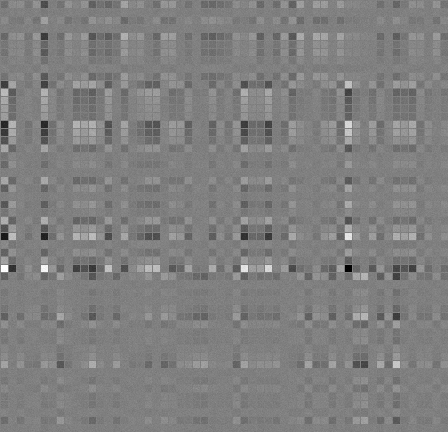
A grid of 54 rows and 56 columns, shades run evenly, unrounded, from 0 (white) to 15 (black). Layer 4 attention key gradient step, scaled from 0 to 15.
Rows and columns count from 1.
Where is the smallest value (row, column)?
34, 1
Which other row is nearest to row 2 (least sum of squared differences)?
54
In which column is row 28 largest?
44
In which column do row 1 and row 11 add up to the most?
6
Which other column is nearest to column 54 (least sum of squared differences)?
23
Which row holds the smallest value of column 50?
46
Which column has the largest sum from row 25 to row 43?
50
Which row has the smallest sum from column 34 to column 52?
30
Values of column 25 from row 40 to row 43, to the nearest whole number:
9 7 8 8
